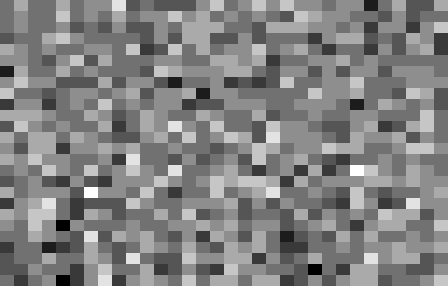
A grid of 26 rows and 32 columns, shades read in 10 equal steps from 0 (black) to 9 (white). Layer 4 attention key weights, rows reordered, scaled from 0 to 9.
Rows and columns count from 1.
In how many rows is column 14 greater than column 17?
8
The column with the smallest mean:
6
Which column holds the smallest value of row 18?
13
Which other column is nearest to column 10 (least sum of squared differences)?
30
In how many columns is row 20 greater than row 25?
16
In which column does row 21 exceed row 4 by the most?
32
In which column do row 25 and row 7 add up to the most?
17
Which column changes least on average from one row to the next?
3
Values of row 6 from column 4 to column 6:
3 5 7
